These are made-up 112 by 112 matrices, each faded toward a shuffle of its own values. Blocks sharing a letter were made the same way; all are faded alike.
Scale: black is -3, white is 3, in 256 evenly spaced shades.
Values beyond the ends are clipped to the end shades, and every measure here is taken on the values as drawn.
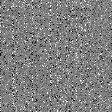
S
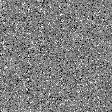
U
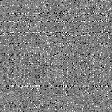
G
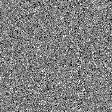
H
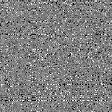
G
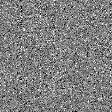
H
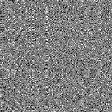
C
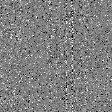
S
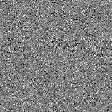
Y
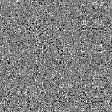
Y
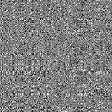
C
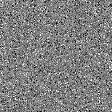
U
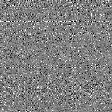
G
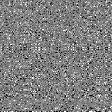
G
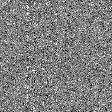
H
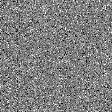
H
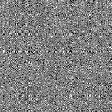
C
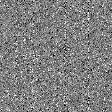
H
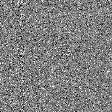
H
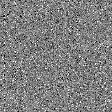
U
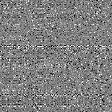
G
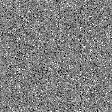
U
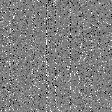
S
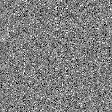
H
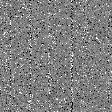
S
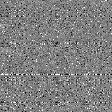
G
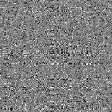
G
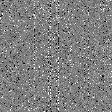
S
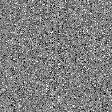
H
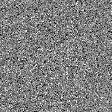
H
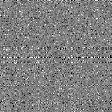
G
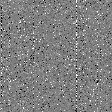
S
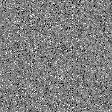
U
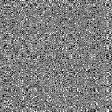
C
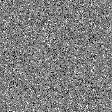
U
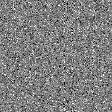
H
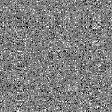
Y
